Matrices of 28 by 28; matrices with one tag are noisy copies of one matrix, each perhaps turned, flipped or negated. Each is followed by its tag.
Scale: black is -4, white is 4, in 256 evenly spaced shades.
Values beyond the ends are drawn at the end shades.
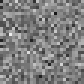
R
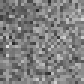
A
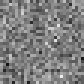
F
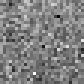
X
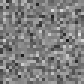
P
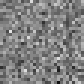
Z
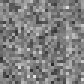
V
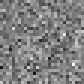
R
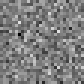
R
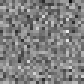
P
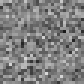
V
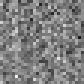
V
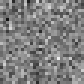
F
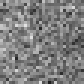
X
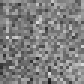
A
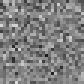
Z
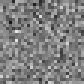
P
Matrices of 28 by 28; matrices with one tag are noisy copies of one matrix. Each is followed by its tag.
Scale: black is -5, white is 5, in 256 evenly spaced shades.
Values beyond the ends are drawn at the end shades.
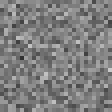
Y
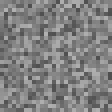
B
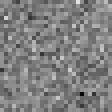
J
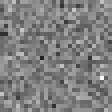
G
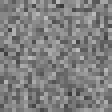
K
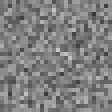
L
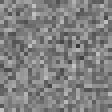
Y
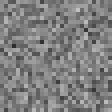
Y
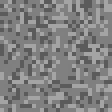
J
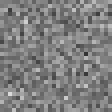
B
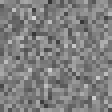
G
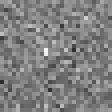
K
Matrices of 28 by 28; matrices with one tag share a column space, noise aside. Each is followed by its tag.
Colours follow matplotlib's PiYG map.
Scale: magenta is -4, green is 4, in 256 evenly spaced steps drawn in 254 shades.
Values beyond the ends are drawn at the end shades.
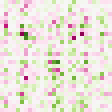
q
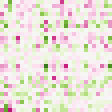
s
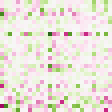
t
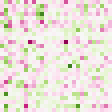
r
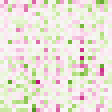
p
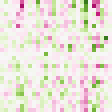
s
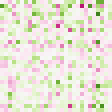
r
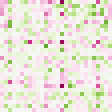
r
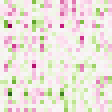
s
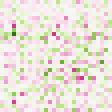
q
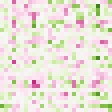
r
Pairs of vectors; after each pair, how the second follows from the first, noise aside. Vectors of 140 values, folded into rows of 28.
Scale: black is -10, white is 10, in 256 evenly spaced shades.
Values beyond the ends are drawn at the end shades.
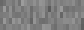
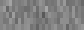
shuffled.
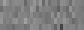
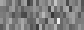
wrapped around, negated, scaled up.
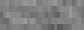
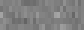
negated, partly zeroed.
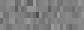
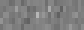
negated, partly zeroed.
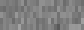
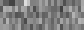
reversed, negated, scaled up.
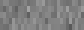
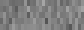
copied.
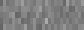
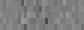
negated, partly zeroed.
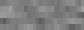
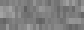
copied.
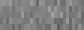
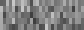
reversed, negated, scaled up.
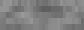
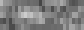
wrapped around, negated, scaled up.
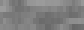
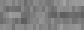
wrapped around, negated.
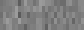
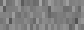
shuffled.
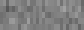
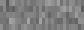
copied.
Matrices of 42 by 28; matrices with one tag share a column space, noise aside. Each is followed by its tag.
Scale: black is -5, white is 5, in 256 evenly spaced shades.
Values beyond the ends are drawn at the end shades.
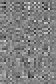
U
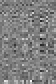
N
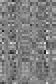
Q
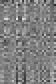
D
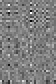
N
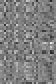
Q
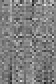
D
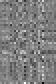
Q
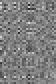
U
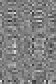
N
